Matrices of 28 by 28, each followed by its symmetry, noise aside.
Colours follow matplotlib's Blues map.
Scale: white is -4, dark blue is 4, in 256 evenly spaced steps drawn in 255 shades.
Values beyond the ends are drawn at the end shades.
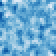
antisymmetric.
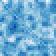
no symmetry.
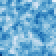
antisymmetric.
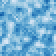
no symmetry.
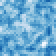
symmetric.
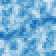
same after a half turn.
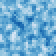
no symmetry.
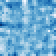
antisymmetric.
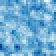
antisymmetric.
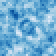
symmetric.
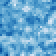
no symmetry.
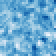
antisymmetric.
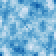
same after a half turn.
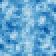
same after a half turn.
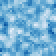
same after a half turn.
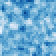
antisymmetric.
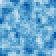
same after a half turn.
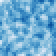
no symmetry.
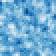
antisymmetric.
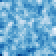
no symmetry.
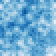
symmetric.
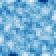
same after a half turn.
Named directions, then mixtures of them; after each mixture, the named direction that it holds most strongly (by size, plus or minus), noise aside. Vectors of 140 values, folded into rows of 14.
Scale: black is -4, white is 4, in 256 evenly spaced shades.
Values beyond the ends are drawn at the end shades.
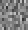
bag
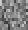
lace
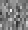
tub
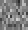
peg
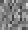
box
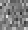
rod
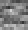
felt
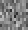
tub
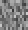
tub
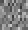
box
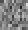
box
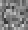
lace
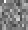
peg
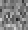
peg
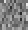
box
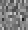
bag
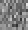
box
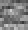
felt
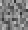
lace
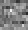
felt
